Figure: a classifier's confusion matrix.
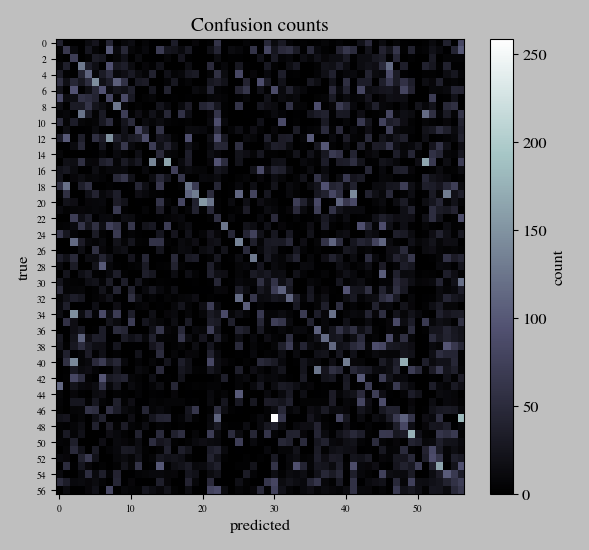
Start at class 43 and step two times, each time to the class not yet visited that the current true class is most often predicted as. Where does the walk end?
56
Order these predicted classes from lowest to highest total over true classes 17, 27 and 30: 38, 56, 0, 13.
13, 38, 0, 56
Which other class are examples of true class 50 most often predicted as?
25
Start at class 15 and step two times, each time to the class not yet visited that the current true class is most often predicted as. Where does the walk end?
52
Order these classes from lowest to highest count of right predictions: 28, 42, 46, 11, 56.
28, 46, 56, 11, 42
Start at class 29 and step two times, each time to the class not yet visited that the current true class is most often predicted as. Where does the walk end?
42
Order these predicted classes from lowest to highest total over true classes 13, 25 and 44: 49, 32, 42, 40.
40, 49, 32, 42
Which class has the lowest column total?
24
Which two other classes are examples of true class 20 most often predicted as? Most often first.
21, 39
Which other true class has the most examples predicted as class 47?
35
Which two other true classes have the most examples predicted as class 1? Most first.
18, 12
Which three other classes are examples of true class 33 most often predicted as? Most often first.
26, 21, 39
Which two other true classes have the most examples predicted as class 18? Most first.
19, 12
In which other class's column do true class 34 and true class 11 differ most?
2
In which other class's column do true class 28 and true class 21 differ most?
6
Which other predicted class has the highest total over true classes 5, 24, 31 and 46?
8
